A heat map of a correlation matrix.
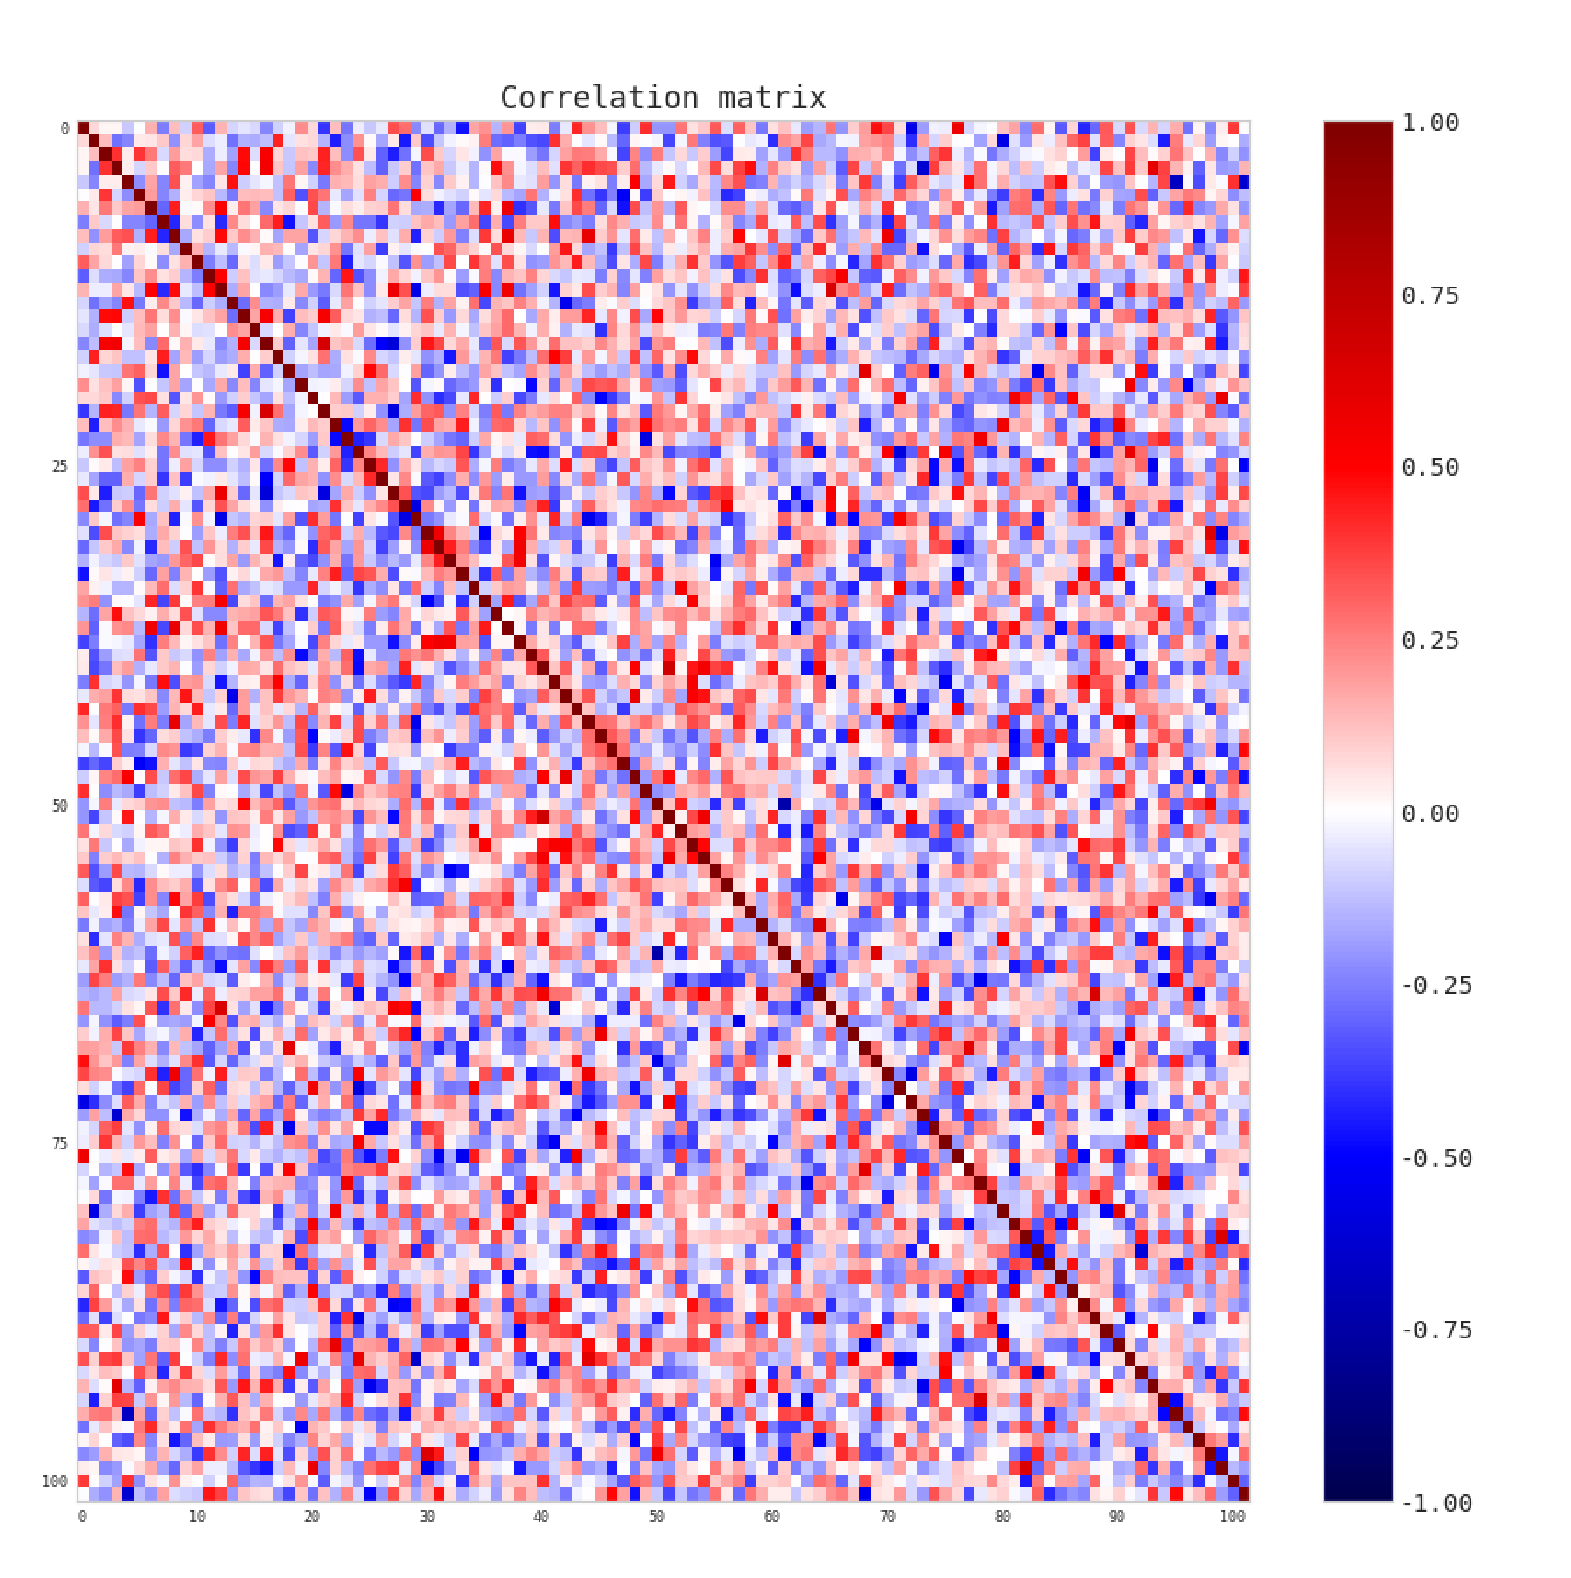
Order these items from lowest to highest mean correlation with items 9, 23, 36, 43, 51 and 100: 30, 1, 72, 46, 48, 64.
1, 46, 30, 72, 48, 64
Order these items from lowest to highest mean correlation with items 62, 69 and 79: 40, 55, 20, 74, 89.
20, 40, 74, 55, 89
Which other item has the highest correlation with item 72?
51
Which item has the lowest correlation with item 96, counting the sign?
19
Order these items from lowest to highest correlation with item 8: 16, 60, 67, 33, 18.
33, 67, 16, 18, 60
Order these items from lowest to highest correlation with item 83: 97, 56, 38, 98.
56, 38, 97, 98
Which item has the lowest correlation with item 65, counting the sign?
41
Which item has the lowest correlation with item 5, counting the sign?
47
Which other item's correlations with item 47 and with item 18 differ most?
68
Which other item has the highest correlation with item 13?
4
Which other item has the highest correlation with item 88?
64
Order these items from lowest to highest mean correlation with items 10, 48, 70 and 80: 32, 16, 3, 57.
16, 3, 32, 57
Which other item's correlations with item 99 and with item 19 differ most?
82
